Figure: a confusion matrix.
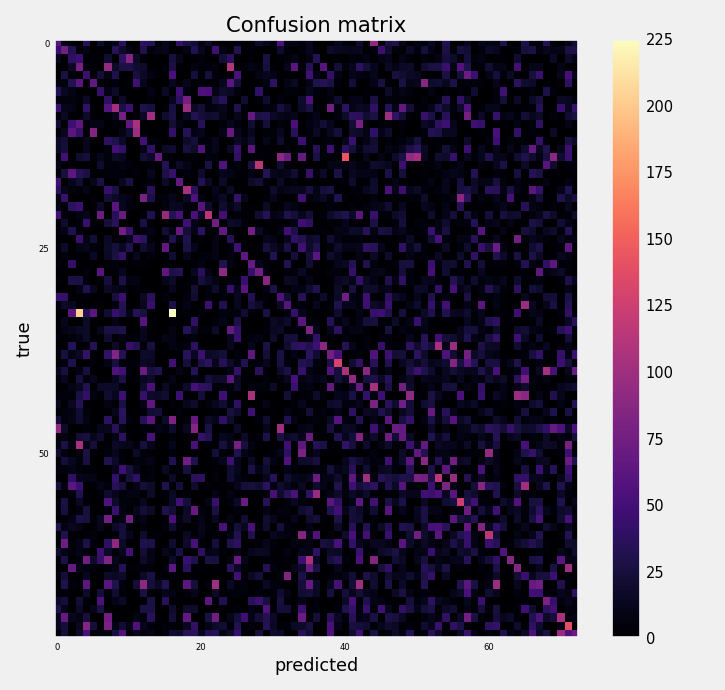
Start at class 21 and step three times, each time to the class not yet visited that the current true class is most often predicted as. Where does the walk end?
23
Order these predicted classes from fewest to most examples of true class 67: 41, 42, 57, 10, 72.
10, 41, 42, 72, 57
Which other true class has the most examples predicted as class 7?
3
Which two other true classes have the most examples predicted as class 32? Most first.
65, 14
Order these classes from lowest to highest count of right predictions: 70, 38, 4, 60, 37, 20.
4, 20, 38, 37, 70, 60
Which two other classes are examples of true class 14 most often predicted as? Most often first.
40, 50
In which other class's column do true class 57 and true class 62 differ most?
19
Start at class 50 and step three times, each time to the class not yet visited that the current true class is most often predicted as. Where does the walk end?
12
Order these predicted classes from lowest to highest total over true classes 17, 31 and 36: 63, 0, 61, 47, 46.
63, 47, 46, 61, 0
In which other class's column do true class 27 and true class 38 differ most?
8
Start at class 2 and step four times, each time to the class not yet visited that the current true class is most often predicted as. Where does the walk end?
51
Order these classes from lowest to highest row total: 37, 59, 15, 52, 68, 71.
15, 52, 68, 59, 37, 71
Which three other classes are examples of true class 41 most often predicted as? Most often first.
65, 24, 33
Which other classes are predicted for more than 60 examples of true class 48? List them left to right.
35, 42, 46
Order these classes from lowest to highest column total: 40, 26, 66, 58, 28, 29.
26, 28, 58, 40, 29, 66
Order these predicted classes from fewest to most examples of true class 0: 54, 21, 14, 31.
14, 21, 54, 31
